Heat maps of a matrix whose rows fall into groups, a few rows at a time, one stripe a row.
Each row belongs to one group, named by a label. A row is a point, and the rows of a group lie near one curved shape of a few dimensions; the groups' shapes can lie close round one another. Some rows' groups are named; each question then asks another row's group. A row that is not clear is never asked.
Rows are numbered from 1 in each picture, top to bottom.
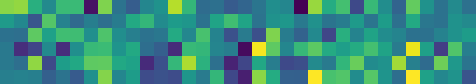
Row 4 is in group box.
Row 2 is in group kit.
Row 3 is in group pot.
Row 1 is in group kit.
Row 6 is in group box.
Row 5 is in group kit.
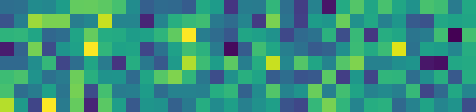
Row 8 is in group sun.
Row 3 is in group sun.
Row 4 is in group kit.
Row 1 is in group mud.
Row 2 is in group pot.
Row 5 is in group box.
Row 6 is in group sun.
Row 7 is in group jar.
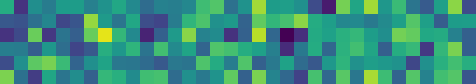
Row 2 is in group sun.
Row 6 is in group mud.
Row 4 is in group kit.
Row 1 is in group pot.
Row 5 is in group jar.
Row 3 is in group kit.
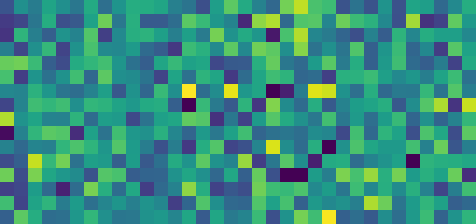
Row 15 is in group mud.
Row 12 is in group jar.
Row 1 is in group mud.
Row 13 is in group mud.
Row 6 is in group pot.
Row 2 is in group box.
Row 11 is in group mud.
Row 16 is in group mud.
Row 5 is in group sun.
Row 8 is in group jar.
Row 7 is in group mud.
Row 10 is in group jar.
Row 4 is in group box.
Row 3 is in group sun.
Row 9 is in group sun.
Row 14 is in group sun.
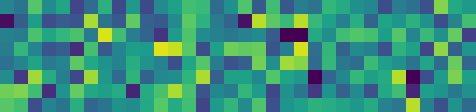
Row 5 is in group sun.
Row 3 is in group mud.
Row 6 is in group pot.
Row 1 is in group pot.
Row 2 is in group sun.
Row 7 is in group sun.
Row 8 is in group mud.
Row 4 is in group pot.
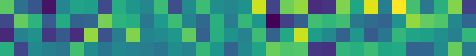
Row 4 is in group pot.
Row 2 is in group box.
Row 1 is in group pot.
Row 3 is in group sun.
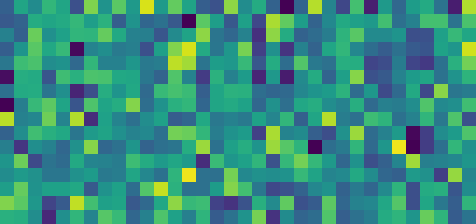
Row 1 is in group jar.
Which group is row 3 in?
pot
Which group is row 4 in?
pot
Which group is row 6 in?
mud
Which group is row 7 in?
pot
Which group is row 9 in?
sun
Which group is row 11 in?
pot
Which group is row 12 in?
mud
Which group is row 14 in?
sun
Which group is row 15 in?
sun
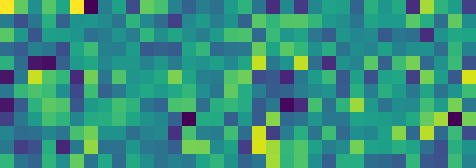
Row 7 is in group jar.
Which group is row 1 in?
sun
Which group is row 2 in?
sun
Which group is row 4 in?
sun
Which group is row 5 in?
pot
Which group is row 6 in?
jar
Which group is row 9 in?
jar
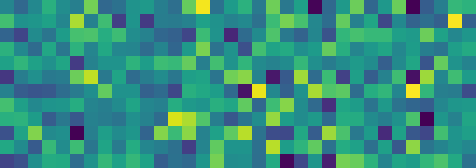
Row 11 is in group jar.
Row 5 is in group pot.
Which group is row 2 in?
jar
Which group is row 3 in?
mud
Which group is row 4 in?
sun
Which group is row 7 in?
box
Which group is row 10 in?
pot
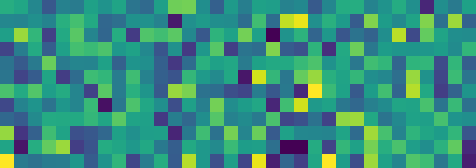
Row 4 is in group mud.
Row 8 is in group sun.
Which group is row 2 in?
sun
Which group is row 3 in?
sun
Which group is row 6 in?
box
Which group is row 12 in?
mud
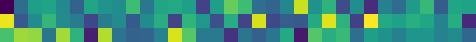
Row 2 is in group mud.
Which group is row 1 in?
mud
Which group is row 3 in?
kit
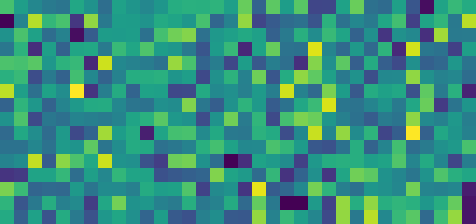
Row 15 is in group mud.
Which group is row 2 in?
jar
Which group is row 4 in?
jar
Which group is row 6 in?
mud
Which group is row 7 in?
sun
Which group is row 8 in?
mud
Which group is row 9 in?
mud
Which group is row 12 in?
kit
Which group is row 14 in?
mud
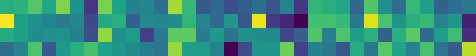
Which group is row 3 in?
kit
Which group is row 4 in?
kit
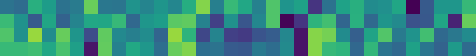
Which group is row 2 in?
sun
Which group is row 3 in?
kit
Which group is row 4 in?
kit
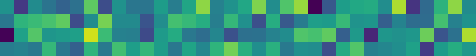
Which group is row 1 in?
pot
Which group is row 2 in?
pot
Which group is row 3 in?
mud
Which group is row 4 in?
kit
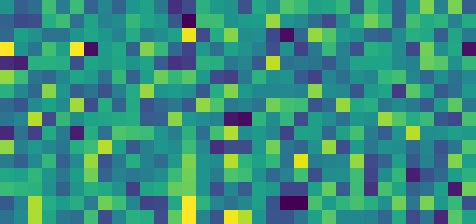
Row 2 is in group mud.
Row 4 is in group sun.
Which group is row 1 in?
sun
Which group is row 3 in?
mud
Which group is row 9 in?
kit
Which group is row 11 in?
sun
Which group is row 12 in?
box
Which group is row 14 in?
sun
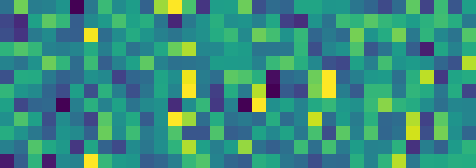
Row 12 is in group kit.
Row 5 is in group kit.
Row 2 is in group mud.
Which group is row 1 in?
pot
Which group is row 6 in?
mud
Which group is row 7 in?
mud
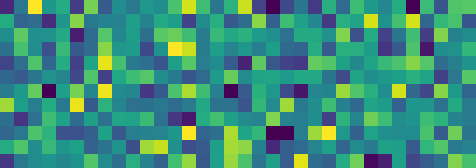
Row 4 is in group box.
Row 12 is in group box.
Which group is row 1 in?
jar
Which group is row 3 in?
pot
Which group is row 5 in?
kit
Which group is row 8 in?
sun
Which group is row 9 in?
mud
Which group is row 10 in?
mud
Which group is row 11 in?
sun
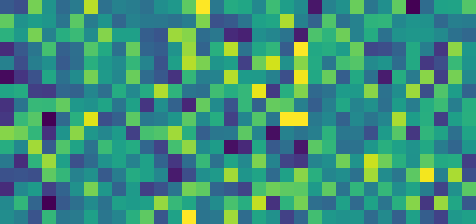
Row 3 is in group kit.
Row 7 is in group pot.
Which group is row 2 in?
sun
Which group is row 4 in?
box
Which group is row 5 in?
box
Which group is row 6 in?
box
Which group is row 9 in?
sun
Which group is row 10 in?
sun
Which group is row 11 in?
kit
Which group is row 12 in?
mud
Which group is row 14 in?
sun
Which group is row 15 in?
pot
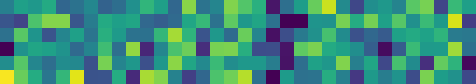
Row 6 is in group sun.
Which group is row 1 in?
mud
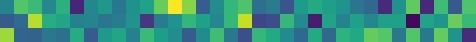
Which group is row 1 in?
pot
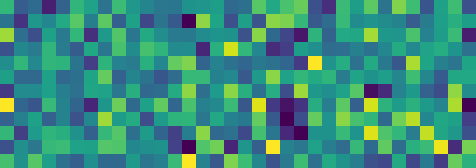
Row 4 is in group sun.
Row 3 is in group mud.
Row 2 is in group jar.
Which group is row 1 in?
pot
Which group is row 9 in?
kit
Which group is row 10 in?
mud
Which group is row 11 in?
jar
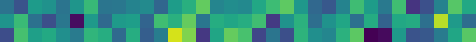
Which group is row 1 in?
pot
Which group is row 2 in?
pot
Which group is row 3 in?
box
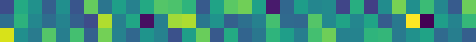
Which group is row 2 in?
box
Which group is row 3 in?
sun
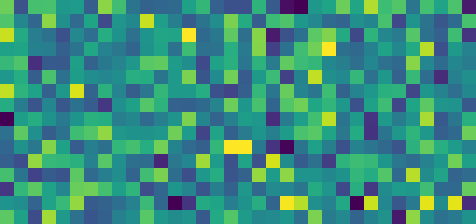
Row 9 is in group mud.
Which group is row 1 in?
mud
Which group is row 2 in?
kit
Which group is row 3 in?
mud
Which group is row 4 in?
mud
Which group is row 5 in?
mud
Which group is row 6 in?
jar
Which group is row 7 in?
sun
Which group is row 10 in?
mud
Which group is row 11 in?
sun
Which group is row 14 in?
mud
